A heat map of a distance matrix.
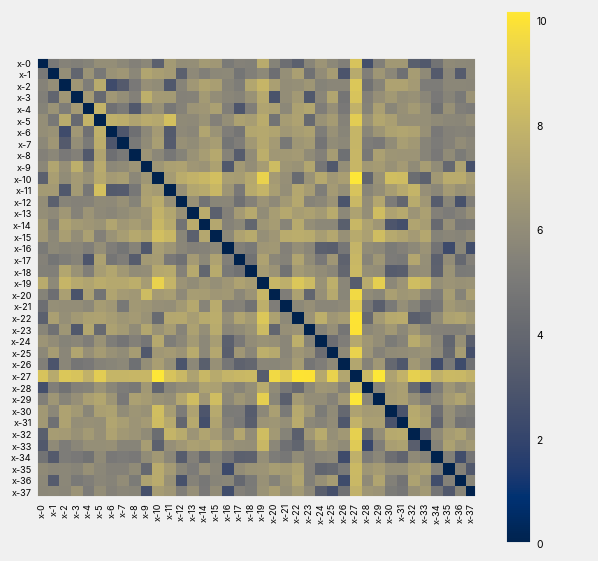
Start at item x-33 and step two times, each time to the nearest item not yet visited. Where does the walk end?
x-0
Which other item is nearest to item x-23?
x-3
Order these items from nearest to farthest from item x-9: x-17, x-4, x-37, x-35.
x-37, x-35, x-4, x-17
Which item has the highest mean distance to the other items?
x-27
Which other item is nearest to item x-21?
x-29
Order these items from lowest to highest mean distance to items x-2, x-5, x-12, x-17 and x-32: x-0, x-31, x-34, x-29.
x-34, x-0, x-31, x-29
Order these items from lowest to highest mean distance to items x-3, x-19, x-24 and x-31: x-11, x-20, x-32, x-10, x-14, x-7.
x-14, x-20, x-7, x-11, x-32, x-10
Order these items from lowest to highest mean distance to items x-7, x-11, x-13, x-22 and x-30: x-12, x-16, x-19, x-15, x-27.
x-16, x-12, x-15, x-19, x-27
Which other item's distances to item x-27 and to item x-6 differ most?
x-2
